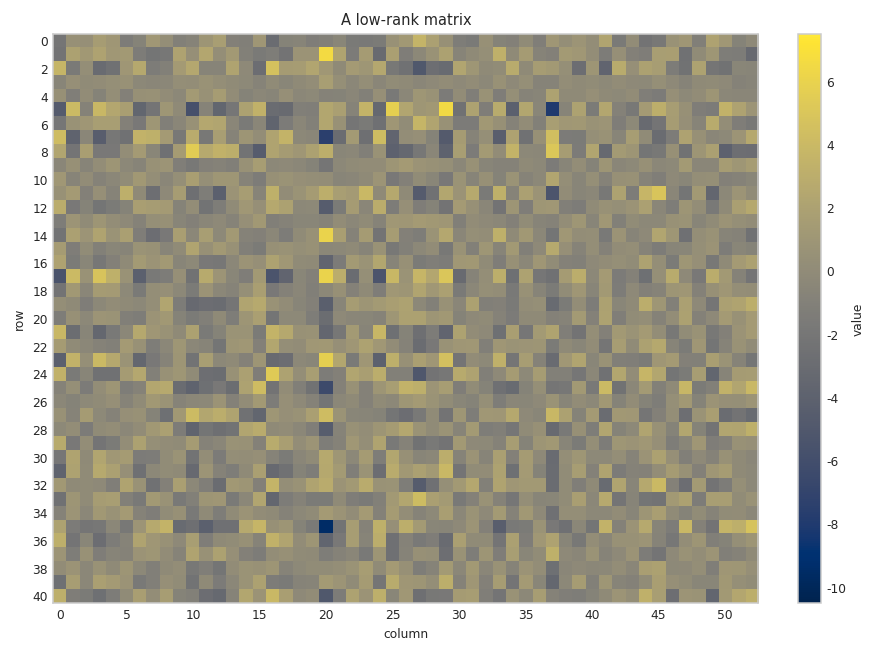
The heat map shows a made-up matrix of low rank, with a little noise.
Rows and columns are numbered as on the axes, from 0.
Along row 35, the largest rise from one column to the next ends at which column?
21
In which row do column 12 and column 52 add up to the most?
7
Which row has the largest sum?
11
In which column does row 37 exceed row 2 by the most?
27
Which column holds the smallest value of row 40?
20
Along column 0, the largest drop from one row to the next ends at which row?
17
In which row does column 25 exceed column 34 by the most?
5
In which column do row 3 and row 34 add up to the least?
37
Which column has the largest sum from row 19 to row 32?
44
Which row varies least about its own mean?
3
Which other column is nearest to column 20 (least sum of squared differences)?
33
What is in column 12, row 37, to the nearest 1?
2
